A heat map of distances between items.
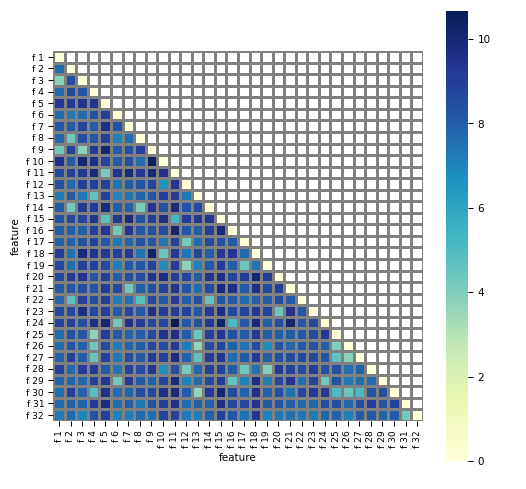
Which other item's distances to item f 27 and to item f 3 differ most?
f 9
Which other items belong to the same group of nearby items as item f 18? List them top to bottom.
f 10
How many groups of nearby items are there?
10
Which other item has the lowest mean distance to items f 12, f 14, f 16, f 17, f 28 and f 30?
f 19
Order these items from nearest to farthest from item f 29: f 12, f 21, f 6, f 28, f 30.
f 6, f 12, f 28, f 30, f 21
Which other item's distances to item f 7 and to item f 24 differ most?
f 21
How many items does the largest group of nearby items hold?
6
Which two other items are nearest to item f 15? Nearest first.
f 5, f 11
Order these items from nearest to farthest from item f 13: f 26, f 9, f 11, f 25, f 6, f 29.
f 26, f 25, f 6, f 29, f 9, f 11
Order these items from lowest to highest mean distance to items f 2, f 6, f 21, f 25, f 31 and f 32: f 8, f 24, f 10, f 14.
f 8, f 14, f 24, f 10
